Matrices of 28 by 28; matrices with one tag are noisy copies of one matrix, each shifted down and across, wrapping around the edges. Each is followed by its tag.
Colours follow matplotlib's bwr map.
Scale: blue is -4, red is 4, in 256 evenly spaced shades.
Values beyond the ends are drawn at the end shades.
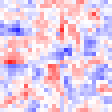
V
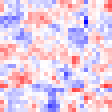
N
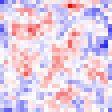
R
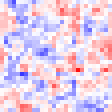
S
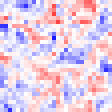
S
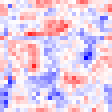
N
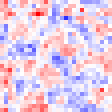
S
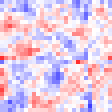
N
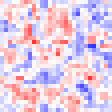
S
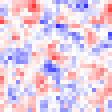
S
